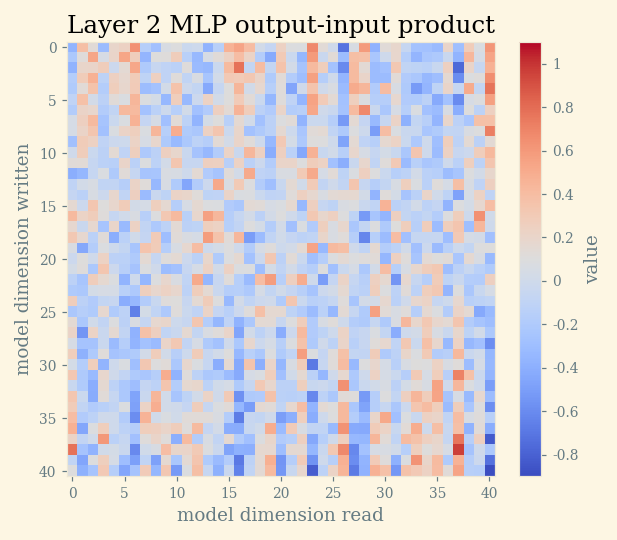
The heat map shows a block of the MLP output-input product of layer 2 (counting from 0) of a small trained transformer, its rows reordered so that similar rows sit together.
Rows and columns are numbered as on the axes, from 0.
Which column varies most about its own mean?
40
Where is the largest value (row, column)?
38, 37
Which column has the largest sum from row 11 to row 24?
13
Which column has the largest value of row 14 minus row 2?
26
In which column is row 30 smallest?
23
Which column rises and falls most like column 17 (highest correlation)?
28
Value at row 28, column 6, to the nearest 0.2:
-0.4
